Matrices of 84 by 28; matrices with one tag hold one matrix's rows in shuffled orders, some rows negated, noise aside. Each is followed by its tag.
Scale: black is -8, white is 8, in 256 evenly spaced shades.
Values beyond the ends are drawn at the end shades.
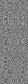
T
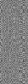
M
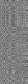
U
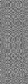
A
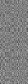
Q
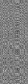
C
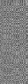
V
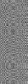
U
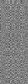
A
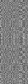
M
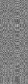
C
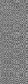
V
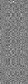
A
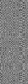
M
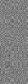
Q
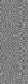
M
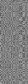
M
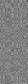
Q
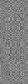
A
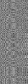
U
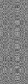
C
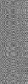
U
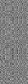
Q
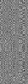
M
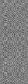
T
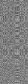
C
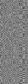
M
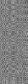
U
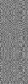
M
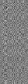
T
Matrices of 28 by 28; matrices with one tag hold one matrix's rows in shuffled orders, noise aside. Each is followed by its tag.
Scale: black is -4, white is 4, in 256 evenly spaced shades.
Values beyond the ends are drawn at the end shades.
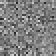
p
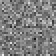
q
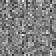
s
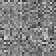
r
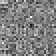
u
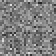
q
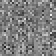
s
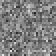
q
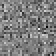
r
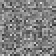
q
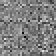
r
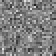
q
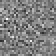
p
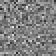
p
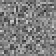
p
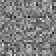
q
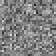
q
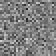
p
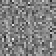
s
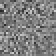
p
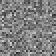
q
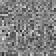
u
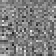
u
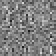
s
